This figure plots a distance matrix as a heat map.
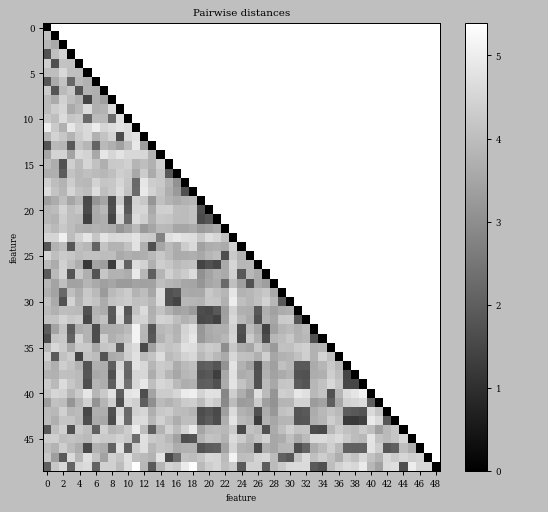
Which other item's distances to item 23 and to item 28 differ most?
25
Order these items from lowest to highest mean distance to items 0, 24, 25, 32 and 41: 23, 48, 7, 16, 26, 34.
34, 48, 26, 16, 7, 23
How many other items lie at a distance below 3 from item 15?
5
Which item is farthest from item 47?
23
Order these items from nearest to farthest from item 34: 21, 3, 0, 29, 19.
0, 3, 19, 21, 29
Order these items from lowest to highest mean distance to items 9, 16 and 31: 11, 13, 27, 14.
13, 27, 11, 14
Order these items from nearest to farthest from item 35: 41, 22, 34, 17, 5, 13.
41, 22, 13, 34, 5, 17
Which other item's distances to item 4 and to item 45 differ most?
36
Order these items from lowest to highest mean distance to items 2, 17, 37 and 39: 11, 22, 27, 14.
22, 11, 27, 14
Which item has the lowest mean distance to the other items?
19
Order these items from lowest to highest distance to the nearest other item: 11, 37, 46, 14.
37, 46, 11, 14
